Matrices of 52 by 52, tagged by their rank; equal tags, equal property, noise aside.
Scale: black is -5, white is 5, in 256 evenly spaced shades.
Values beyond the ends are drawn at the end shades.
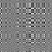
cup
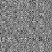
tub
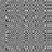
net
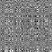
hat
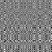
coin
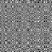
coin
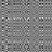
net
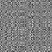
hat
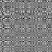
coin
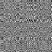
hat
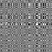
net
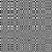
cup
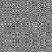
hat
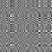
net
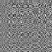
hat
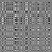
net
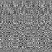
tub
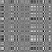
cup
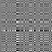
cup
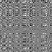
coin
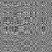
hat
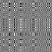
cup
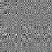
coin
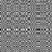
net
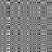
cup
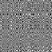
coin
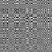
net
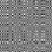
net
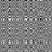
net
